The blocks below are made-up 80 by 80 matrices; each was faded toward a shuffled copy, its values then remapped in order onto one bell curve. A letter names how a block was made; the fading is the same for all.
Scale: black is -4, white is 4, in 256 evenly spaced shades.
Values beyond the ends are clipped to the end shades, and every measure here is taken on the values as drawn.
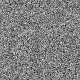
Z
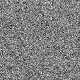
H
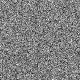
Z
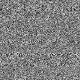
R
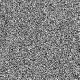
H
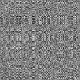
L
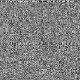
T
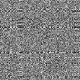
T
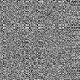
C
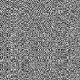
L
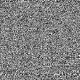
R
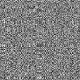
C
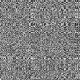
C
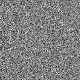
H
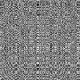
L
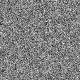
Z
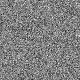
Z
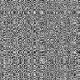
L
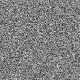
H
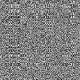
C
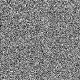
H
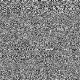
R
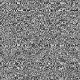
T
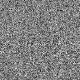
R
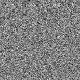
H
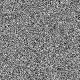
Z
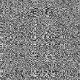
T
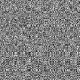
C
